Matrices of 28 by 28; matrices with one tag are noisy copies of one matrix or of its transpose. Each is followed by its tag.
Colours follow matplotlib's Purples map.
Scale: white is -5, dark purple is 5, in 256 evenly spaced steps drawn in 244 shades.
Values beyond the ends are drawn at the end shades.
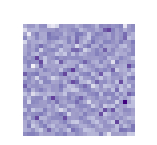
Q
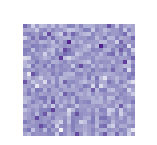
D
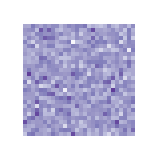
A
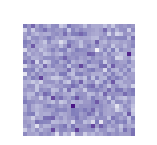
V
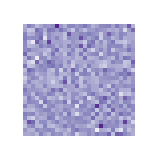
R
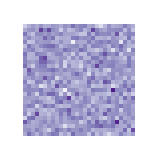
A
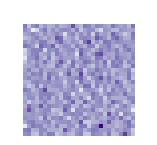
Q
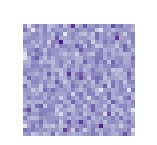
Q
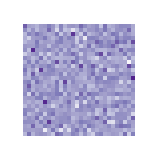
D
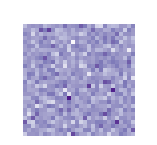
A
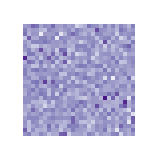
R
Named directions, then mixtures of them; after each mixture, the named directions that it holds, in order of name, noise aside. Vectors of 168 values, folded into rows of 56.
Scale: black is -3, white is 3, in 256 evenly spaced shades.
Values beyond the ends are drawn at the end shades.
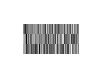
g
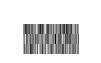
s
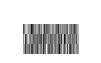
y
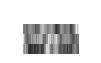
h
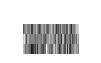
h, s, y.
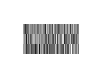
g.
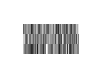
h, s, y.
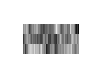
h.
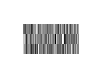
g, s, y.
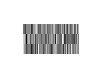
g, s, y.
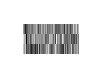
g, h, s.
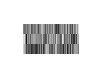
g, h, y.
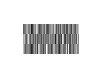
s, y.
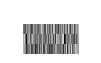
g, y.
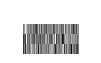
g, s.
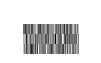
g, s, y.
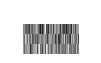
g, s.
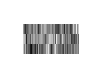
g, h, s.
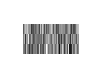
g, h, y.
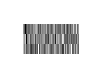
g, s.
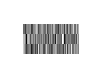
g, s, y.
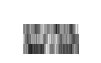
h.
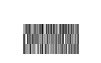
g, s, y.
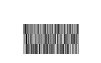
g.
